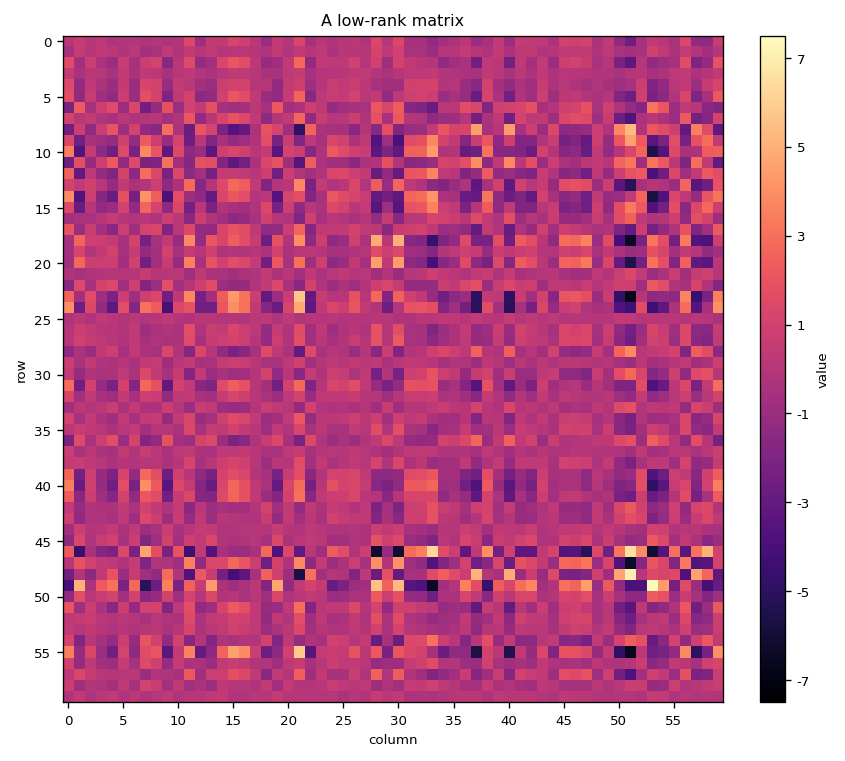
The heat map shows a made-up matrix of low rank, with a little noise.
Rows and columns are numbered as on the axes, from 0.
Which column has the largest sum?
21
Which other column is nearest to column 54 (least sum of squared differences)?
19
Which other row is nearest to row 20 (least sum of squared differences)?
18
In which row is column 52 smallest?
49
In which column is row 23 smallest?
51
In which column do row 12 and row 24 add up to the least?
53
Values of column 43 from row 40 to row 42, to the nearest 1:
1 1 0
